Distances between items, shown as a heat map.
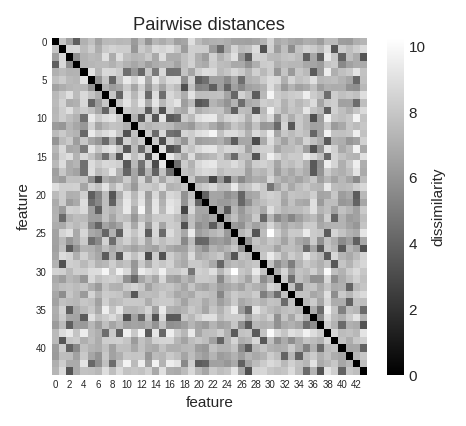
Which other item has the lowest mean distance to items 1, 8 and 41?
23
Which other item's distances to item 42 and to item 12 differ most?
10
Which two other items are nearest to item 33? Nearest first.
11, 31
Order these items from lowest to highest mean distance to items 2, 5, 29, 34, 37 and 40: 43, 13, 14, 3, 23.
43, 23, 3, 13, 14
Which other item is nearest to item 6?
18
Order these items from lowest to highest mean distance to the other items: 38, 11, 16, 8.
11, 8, 16, 38
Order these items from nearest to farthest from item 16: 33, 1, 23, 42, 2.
2, 33, 23, 1, 42
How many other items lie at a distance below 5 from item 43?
5
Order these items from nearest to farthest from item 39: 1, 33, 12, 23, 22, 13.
1, 23, 33, 22, 13, 12
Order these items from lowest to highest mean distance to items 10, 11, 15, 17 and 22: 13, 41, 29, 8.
13, 29, 41, 8
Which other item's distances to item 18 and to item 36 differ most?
22
